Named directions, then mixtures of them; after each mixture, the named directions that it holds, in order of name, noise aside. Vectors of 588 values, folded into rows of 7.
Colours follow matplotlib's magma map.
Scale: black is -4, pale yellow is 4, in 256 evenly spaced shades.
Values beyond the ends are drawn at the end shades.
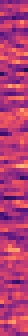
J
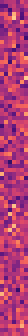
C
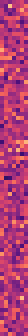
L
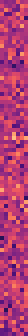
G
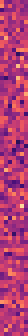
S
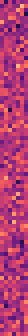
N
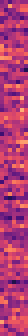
J, L.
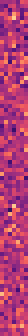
C.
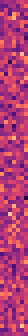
C, G.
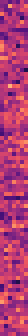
C, J, L.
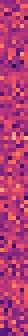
G.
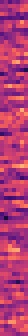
J.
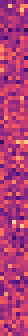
J, L, N.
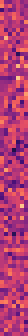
S.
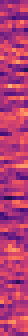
J.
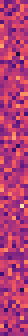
G, L, S.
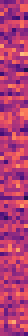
G, J.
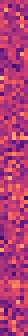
G, L.
